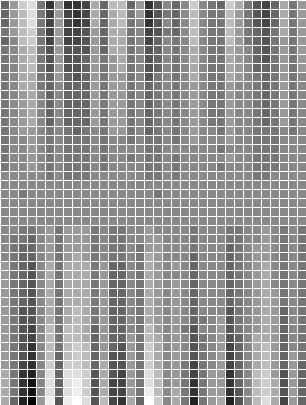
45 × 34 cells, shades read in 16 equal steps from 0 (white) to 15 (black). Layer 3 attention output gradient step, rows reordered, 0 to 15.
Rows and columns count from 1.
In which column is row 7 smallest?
4
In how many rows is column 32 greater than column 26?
12
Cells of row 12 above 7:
16
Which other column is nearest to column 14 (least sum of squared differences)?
13
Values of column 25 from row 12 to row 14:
8 8 8
